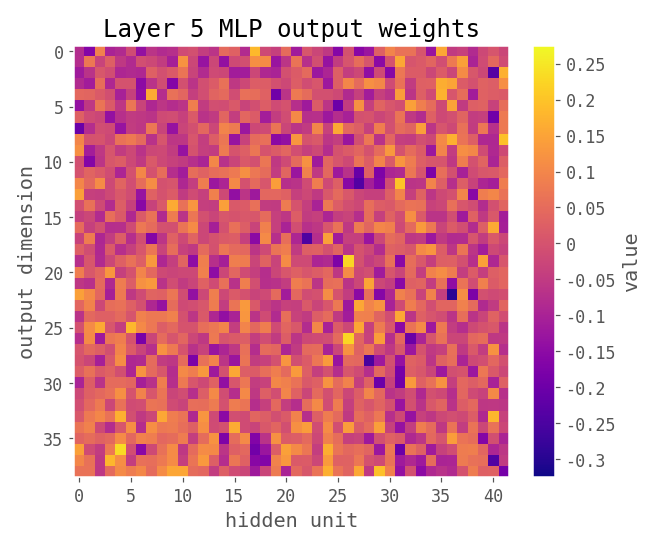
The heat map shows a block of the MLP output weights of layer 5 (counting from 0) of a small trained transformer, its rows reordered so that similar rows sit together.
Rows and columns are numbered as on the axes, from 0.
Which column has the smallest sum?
17
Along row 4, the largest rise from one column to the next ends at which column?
7
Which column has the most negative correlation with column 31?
12
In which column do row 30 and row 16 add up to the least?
31
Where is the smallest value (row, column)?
22, 36
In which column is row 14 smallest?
6
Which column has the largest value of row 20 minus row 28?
28
